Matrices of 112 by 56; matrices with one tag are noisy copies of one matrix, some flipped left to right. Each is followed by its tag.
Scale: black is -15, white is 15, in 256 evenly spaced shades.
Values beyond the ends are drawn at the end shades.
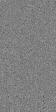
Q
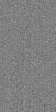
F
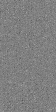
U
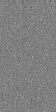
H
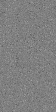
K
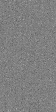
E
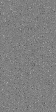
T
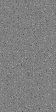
T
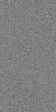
U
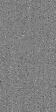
Q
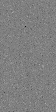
T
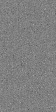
T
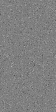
T
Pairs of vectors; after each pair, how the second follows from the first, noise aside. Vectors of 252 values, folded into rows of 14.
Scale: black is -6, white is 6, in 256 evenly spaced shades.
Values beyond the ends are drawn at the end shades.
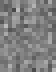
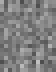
reversed.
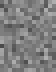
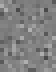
negated, partly zeroed.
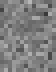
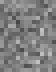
wrapped around, negated.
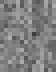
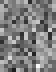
wrapped around, negated, scaled up.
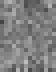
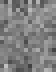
reversed.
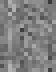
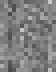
negated.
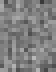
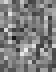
wrapped around, negated, scaled up.
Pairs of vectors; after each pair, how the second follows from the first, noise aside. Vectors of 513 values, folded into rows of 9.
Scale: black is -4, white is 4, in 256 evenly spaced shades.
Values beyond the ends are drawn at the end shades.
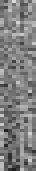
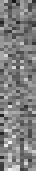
negated.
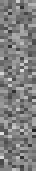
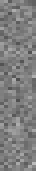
wrapped around, shrunk.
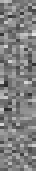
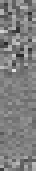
wrapped around, partly zeroed.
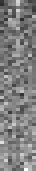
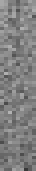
negated, shrunk.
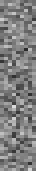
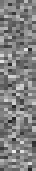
negated.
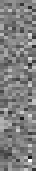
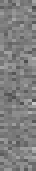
wrapped around, shrunk.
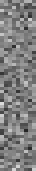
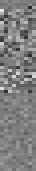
wrapped around, partly zeroed.
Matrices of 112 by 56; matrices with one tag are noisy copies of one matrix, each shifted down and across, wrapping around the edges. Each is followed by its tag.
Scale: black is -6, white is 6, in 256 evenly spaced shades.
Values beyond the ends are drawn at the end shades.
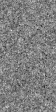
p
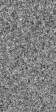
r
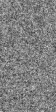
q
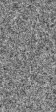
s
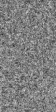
s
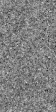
p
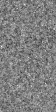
r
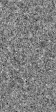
s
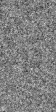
q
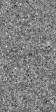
q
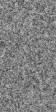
s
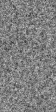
r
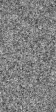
p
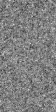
r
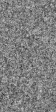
r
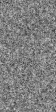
p
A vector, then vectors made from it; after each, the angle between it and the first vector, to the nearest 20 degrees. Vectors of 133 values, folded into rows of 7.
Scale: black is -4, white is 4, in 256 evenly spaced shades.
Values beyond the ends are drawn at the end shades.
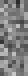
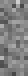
140 degrees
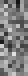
20 degrees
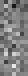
60 degrees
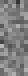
20 degrees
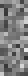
120 degrees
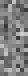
80 degrees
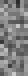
20 degrees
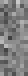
140 degrees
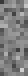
80 degrees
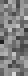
40 degrees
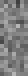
20 degrees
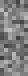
40 degrees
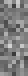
140 degrees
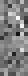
100 degrees
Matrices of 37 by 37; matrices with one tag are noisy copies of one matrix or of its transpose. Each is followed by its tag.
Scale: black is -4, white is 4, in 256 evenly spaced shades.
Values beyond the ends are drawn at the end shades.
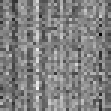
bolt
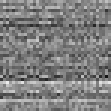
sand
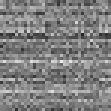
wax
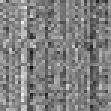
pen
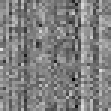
sand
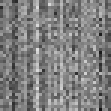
bolt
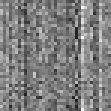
sand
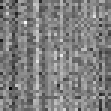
bolt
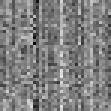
wax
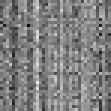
bolt
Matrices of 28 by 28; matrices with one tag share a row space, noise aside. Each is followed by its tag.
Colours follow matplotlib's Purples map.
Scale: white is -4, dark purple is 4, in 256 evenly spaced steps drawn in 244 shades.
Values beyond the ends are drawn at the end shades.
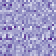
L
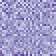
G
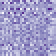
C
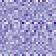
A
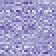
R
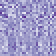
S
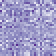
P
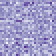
R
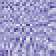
C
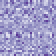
R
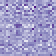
R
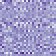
G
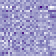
C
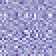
A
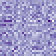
L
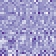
S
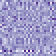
G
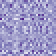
A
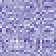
P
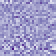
C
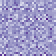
A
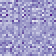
L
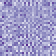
G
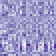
S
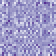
G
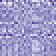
L
